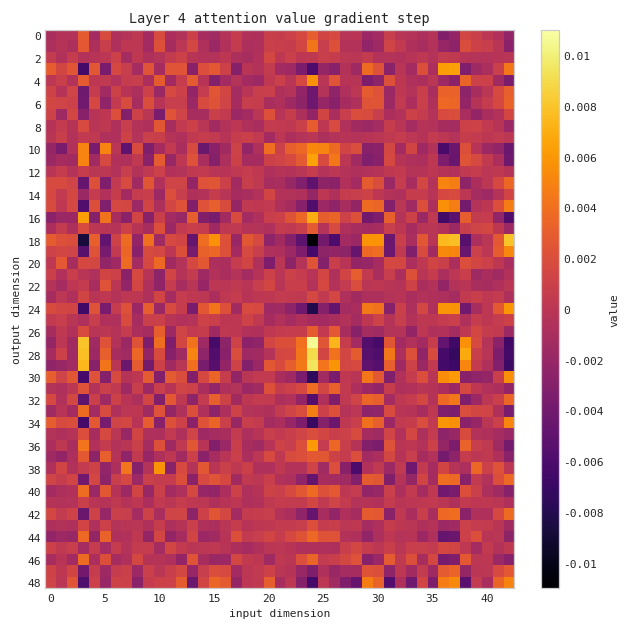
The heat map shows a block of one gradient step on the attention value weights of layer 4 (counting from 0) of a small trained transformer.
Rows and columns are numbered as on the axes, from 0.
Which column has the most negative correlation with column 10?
11
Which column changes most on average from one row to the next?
24
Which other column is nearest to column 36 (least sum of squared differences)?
37
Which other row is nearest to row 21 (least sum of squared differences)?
22
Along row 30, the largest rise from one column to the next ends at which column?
4
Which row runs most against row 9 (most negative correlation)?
2
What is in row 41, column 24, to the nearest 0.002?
0.002
